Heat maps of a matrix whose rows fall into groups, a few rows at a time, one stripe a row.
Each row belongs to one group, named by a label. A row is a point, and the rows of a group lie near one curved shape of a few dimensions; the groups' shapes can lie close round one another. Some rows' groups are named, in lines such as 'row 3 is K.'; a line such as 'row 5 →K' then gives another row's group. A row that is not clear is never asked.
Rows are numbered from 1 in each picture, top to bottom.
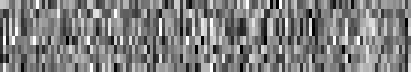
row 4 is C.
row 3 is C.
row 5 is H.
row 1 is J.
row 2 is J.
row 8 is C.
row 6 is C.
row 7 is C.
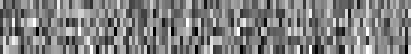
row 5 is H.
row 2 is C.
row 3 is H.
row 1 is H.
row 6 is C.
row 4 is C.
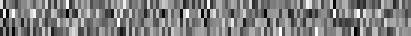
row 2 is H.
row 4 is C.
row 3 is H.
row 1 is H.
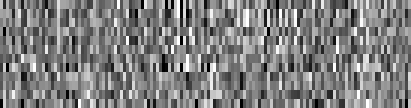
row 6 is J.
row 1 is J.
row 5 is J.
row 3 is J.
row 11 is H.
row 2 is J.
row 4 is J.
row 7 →H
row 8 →H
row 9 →C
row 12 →C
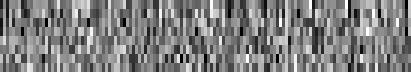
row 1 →C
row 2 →C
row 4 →C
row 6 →H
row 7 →J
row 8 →H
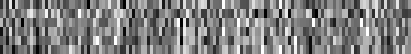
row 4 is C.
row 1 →C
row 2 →H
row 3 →J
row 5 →J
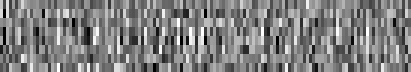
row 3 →J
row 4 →J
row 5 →J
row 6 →C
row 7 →H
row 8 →H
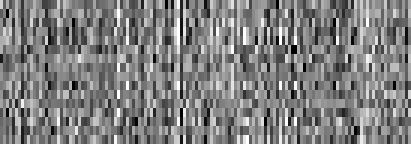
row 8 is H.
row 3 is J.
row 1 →J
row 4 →J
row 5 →J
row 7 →C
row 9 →H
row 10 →J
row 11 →H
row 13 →H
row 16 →J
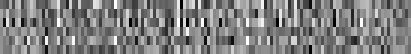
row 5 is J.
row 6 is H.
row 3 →J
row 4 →H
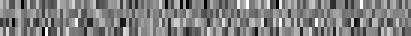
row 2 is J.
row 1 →J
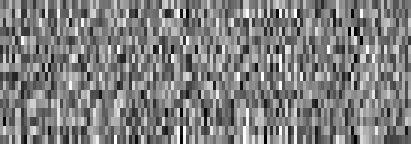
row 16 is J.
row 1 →J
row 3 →H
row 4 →C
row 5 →H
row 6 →C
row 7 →C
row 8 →J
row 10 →C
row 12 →H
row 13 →J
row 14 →J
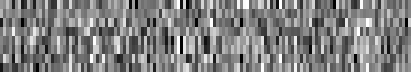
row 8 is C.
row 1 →J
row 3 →C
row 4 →H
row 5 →J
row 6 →J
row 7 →C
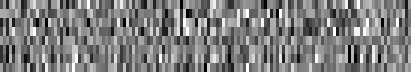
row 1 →H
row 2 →J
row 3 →C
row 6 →C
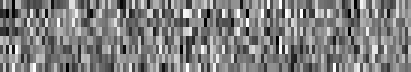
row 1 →C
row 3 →J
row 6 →C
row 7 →H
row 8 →H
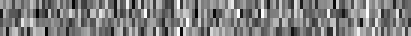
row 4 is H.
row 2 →C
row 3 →H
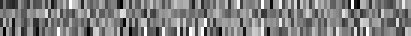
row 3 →C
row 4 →J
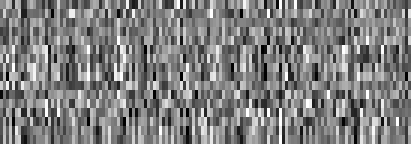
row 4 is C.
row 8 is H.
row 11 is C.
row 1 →J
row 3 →H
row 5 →H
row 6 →H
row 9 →H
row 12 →H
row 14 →C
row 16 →C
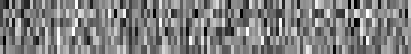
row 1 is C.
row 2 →C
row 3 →C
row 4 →J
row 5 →J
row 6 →H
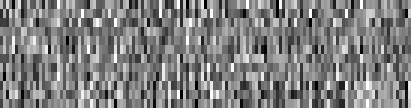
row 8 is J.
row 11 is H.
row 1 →J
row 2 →C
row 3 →J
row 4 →H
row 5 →H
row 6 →H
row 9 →J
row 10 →C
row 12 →C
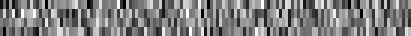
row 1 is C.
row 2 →H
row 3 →J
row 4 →J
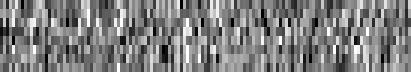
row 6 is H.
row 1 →H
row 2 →H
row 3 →H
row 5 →C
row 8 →H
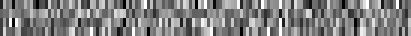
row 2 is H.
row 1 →C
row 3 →C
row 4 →C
